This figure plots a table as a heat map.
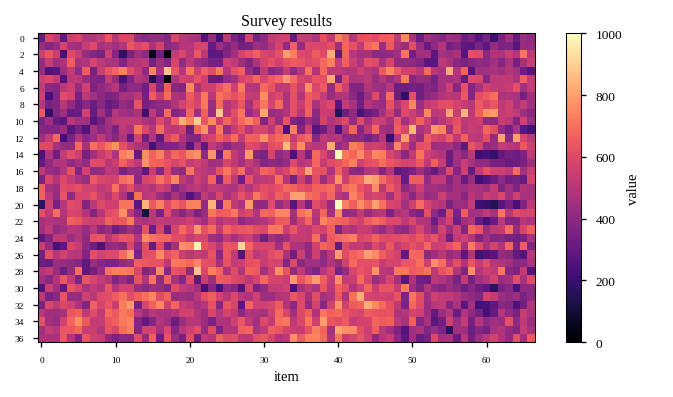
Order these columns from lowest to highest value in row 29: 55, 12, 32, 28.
12, 55, 28, 32
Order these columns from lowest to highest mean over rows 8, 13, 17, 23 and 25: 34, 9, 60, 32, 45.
60, 9, 34, 45, 32
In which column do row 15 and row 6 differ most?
14
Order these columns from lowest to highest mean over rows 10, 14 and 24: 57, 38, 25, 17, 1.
1, 57, 38, 17, 25
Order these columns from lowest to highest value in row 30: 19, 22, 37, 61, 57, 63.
61, 22, 57, 63, 37, 19
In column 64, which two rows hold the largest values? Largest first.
12, 16
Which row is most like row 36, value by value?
29
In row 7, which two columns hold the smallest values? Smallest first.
49, 1
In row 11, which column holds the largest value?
50
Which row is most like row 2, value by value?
5
